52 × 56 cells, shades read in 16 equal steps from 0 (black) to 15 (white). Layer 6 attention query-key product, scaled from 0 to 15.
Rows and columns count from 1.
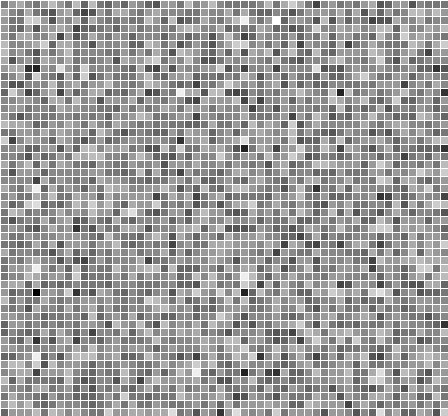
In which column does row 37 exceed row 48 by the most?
28
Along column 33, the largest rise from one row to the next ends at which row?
37
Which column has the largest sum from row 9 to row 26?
18
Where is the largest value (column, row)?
35, 3
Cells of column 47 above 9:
10
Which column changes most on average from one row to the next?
31
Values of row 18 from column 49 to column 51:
8 6 8
